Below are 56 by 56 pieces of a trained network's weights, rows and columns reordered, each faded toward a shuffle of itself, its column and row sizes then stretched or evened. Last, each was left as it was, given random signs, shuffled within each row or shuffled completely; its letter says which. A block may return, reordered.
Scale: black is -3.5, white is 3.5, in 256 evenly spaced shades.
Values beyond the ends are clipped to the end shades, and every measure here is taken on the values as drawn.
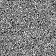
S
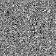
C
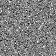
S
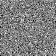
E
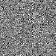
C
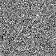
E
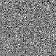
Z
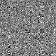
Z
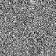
Z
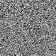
S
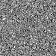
E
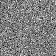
S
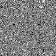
C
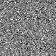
E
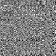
Z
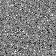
S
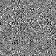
Z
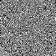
C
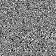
E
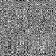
Z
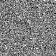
E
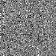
C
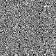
C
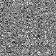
C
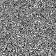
E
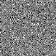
C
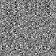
Z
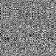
Z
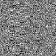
Z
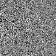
C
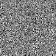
C
